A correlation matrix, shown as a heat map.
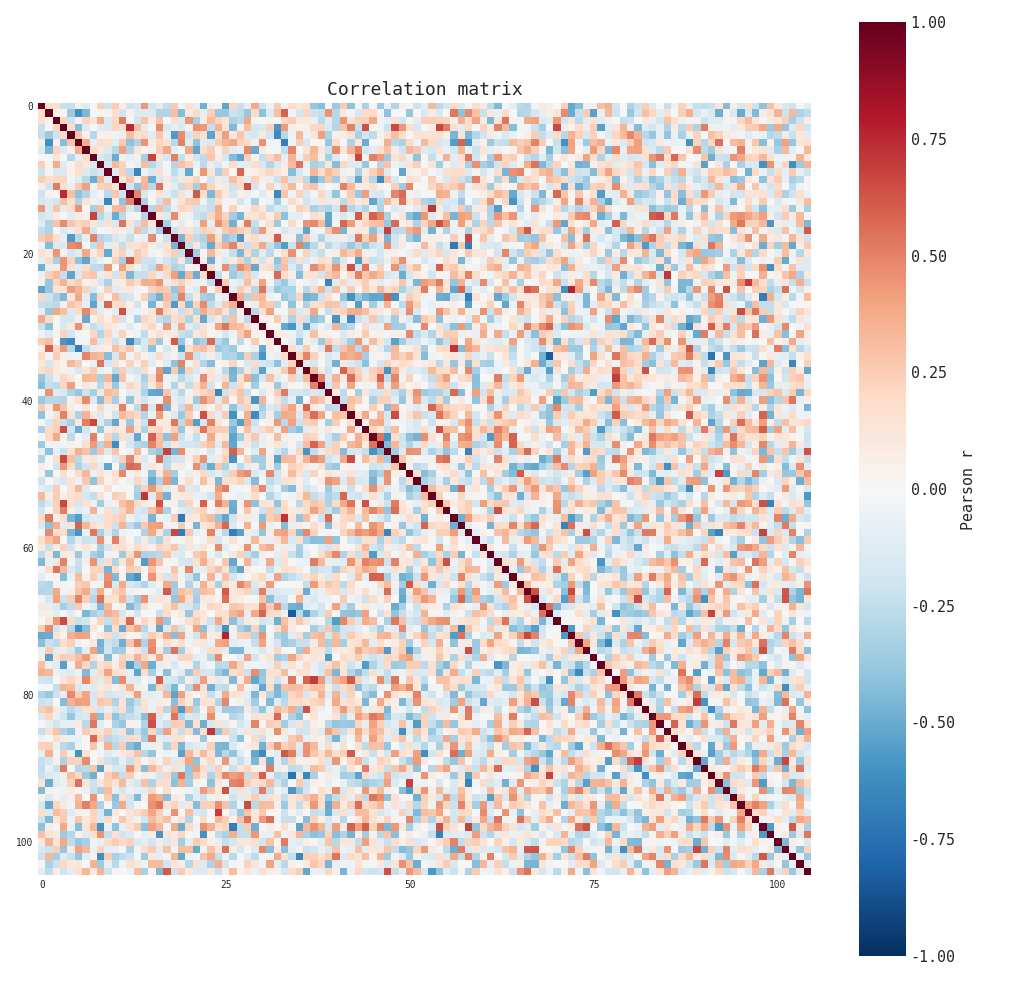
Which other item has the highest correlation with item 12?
3
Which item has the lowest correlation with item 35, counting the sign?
102
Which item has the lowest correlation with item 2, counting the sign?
61
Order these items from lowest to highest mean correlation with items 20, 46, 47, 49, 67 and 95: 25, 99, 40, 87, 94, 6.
87, 99, 94, 40, 25, 6
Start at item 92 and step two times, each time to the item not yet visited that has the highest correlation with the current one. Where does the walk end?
65
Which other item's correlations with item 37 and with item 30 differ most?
78
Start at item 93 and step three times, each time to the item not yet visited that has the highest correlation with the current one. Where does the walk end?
66
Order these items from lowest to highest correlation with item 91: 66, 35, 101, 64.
64, 35, 101, 66
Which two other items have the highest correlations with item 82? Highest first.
36, 58
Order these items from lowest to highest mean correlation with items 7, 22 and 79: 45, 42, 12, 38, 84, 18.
18, 84, 45, 12, 38, 42
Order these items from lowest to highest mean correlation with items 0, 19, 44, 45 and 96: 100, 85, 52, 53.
85, 100, 53, 52
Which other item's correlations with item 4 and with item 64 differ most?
32
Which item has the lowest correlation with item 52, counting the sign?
88
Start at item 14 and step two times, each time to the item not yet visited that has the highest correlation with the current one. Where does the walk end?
41
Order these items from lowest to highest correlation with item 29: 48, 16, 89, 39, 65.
89, 48, 16, 65, 39
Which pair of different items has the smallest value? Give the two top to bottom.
34, 69
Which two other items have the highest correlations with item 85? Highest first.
23, 66
